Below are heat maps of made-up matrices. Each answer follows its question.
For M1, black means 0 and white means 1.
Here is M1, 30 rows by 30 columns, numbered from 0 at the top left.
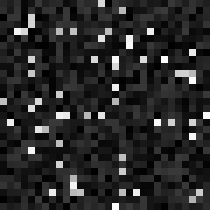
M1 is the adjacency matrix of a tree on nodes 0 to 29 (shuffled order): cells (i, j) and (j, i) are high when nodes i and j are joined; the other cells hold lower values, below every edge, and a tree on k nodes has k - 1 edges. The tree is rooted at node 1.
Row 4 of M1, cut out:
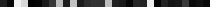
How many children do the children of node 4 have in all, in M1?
4
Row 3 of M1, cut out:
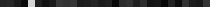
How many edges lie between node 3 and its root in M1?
5
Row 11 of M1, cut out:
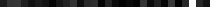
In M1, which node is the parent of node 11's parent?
17
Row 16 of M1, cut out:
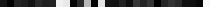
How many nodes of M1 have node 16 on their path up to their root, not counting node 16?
8
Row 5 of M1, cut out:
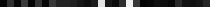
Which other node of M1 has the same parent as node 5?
0
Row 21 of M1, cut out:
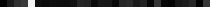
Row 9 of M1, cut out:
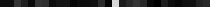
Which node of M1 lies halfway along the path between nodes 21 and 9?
8
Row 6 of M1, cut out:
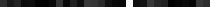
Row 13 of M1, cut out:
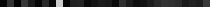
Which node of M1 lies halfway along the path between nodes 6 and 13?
14
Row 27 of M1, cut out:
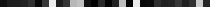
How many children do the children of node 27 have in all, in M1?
3
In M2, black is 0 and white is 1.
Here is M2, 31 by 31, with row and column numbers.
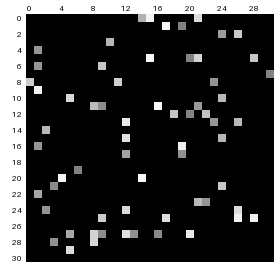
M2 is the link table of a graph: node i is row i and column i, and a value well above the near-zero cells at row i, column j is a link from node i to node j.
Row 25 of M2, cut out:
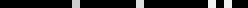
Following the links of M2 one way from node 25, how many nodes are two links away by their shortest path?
5
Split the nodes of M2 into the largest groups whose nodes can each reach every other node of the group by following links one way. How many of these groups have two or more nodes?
2
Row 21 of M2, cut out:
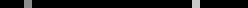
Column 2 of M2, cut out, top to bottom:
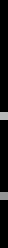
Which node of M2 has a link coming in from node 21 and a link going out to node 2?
node 24
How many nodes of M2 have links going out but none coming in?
4
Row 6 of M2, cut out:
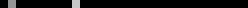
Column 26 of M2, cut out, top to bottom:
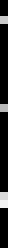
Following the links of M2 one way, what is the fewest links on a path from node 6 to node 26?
7
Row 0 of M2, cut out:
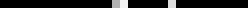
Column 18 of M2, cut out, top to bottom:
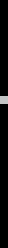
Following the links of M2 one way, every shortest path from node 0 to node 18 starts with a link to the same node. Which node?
node 15
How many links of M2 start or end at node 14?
3
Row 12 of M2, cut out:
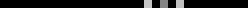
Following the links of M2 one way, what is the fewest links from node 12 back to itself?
4
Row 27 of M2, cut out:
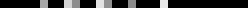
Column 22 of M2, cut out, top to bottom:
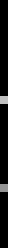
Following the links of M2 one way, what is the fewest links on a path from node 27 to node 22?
2
